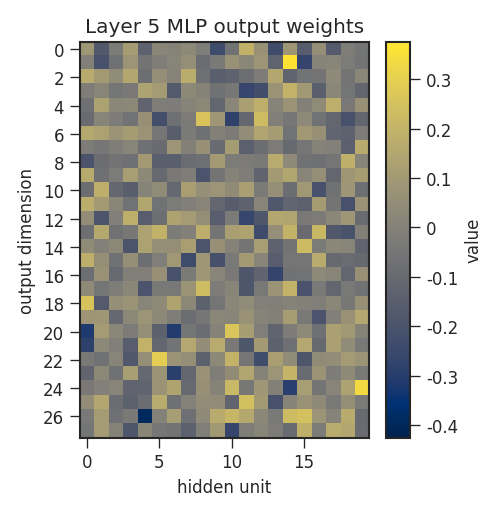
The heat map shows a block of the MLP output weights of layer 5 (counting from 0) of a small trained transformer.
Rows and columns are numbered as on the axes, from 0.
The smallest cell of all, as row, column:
26, 4
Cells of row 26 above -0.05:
16
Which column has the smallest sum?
6
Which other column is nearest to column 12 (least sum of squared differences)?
2
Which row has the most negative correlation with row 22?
5
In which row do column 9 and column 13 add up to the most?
8
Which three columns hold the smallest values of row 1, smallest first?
15, 1, 13
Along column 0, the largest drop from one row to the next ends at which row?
20
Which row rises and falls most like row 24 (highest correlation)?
7
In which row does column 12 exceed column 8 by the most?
14
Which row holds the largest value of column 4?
21
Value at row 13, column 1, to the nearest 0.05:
0.15
